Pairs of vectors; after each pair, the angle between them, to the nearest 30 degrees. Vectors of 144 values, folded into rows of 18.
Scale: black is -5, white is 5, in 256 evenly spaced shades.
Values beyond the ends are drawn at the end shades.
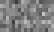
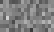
30 degrees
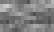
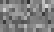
60 degrees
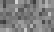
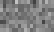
30 degrees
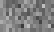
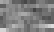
90 degrees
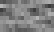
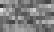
150 degrees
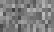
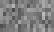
30 degrees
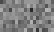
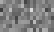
150 degrees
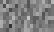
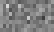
60 degrees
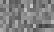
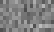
150 degrees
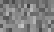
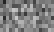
60 degrees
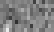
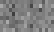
60 degrees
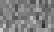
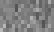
30 degrees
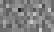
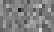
30 degrees
